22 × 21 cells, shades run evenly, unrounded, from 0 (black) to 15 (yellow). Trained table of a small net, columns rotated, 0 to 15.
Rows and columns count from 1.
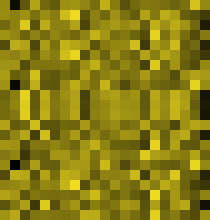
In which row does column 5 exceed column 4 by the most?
21
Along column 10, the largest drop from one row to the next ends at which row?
5
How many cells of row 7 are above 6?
18
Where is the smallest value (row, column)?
17, 2
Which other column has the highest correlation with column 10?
16
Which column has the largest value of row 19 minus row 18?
15
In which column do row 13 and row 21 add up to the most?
19
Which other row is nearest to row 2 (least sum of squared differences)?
6
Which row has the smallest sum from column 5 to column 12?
13
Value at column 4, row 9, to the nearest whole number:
12
